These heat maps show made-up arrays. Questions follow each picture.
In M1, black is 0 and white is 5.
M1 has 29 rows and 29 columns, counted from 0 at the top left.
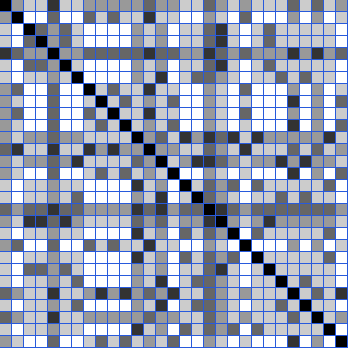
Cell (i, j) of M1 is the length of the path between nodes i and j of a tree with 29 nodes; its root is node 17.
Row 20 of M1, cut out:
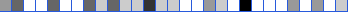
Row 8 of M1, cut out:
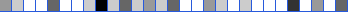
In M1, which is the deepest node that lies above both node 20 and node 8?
4
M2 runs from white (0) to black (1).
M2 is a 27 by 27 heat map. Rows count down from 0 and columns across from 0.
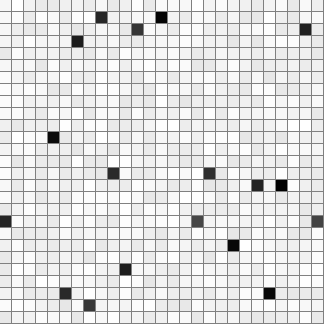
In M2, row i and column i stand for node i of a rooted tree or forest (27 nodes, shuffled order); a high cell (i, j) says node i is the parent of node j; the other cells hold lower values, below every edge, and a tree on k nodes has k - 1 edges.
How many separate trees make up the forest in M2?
9
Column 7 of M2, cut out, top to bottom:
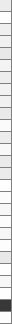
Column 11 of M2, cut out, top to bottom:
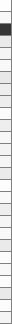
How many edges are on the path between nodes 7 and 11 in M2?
3
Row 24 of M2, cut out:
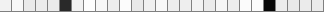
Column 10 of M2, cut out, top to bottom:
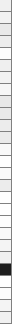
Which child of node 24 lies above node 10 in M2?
22
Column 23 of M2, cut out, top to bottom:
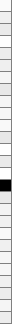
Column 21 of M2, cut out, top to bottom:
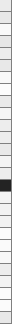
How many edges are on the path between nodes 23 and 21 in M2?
2
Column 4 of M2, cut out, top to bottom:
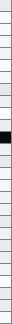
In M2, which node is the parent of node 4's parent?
2
